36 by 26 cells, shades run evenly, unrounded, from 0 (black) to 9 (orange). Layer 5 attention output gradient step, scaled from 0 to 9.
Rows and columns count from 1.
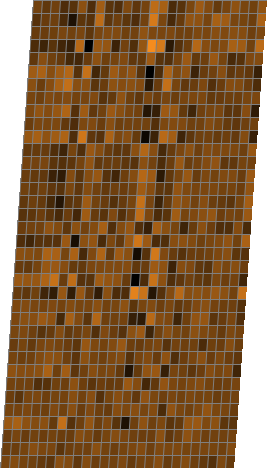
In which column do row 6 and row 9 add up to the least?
14
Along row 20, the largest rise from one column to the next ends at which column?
16
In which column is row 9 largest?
5
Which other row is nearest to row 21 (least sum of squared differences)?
27
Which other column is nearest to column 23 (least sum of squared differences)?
24
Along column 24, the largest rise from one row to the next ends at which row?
19
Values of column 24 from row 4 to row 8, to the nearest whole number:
6 3 4 5 4
